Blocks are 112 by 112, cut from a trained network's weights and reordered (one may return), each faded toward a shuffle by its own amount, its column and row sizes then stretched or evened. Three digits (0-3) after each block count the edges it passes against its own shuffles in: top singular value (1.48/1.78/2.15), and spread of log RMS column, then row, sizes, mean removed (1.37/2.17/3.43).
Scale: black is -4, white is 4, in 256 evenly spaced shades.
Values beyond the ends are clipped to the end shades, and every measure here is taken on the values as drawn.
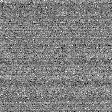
2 0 1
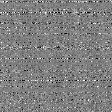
1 0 3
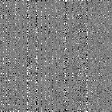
1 3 2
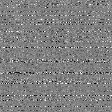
0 0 3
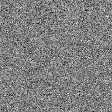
1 0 1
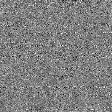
0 0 2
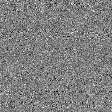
0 0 2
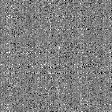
1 1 2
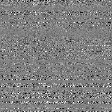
0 1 3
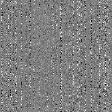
0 3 0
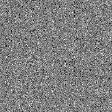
0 2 0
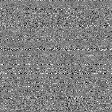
1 0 3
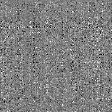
0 2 2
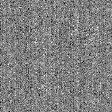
1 1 1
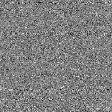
1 0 2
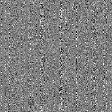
1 3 0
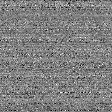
2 0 2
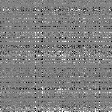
2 2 3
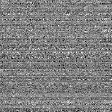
3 1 2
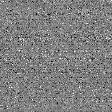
0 0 2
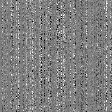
2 3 0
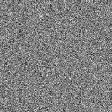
2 1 0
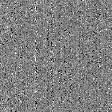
0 2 0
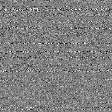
0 0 3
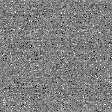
0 1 1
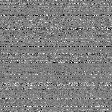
1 0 3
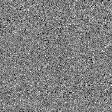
0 1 1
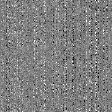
1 3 1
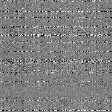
2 0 3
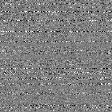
1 0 3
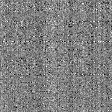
2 0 2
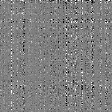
1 3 2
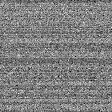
3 0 0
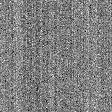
2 0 0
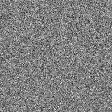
1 0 0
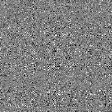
1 2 2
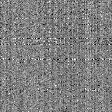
2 0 2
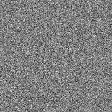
1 0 0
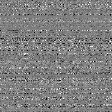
1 1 3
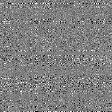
2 2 3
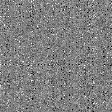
0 2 1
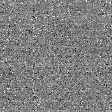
0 1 0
